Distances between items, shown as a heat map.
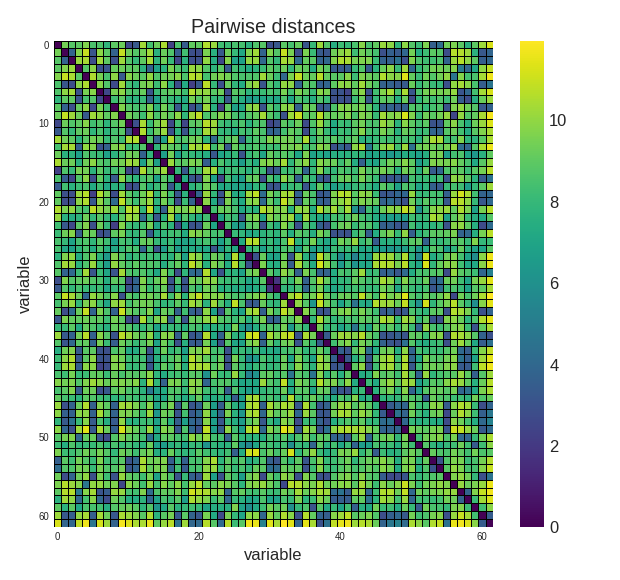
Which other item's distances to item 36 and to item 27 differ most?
28
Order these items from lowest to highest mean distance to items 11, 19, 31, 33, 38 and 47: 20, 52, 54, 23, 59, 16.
23, 20, 16, 54, 59, 52
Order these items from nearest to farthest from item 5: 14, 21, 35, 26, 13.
26, 14, 35, 13, 21
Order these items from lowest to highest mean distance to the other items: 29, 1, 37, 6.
29, 1, 37, 6
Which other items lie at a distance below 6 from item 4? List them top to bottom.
9, 32, 56
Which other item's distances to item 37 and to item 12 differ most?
61
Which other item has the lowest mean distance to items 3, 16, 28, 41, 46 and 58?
7
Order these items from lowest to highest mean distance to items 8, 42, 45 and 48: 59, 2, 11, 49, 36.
2, 49, 59, 36, 11
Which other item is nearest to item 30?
31
